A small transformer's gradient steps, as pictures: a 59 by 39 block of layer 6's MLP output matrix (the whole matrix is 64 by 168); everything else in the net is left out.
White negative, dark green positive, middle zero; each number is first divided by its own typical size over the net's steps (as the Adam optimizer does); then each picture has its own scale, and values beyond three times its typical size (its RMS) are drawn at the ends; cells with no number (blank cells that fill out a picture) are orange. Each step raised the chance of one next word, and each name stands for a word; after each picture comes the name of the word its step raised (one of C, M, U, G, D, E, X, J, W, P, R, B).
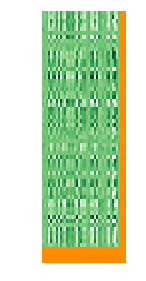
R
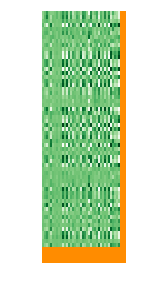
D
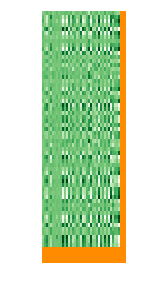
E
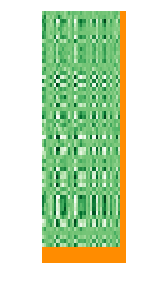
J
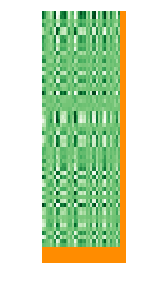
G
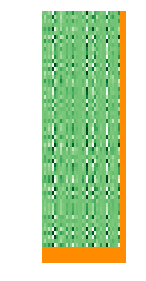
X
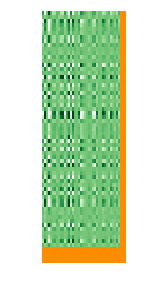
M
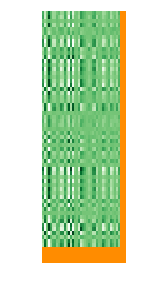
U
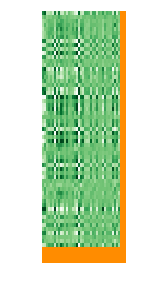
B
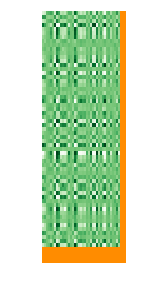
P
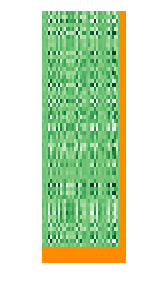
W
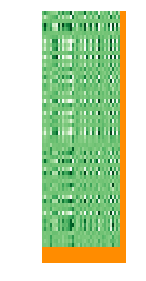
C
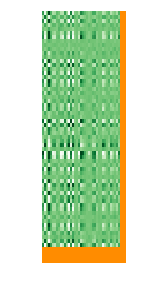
P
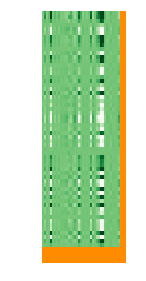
G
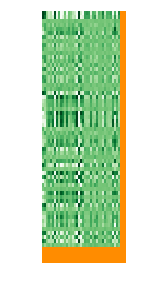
G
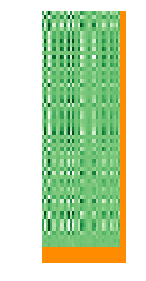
C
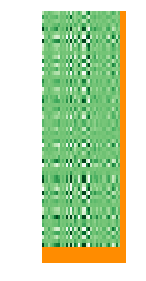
X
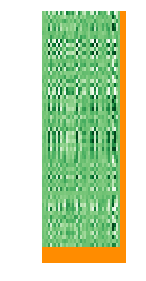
B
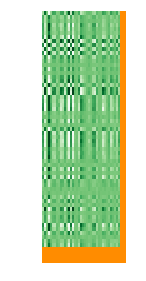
B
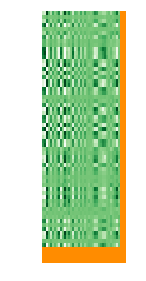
D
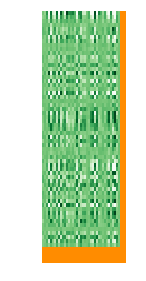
G
